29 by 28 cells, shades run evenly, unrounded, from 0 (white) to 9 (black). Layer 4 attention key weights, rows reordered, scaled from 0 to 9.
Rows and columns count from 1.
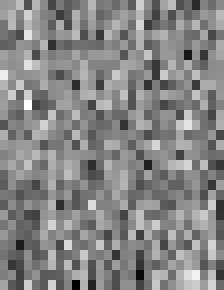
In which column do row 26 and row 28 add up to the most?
18
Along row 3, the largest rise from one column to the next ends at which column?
19
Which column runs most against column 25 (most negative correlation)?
3
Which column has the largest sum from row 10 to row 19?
27
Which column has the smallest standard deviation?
17
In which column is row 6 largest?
24
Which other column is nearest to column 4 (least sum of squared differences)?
14
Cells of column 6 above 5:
9
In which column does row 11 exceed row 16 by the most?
5
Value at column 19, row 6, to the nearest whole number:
2
